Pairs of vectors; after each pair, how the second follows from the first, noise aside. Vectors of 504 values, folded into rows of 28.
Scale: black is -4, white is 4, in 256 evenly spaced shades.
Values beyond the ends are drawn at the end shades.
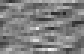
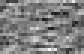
copied.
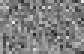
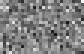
copied.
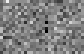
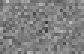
shrunk.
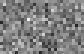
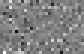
wrapped around, partly zeroed.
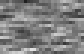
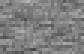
negated, shrunk.
